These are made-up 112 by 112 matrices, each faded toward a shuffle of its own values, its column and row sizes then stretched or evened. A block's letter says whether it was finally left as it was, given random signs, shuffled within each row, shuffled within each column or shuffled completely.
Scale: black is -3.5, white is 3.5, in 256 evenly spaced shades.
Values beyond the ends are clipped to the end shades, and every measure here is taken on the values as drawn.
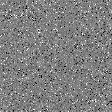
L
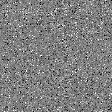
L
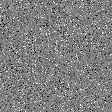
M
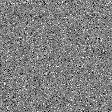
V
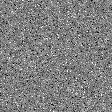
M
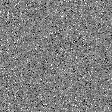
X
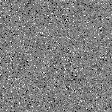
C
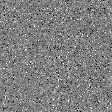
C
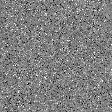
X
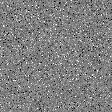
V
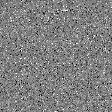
C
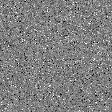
V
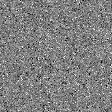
X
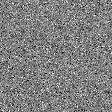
V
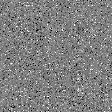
L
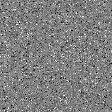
L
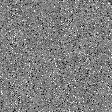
X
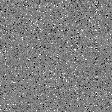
L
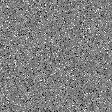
X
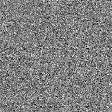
L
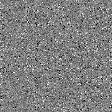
L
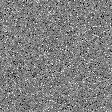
M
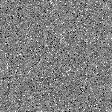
X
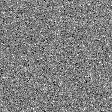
M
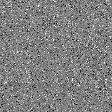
C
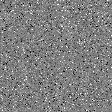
V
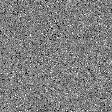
C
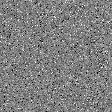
X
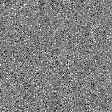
L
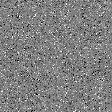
L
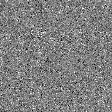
C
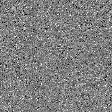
C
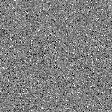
L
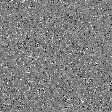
V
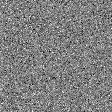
M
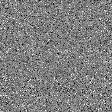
C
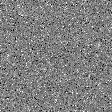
M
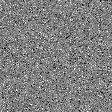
X
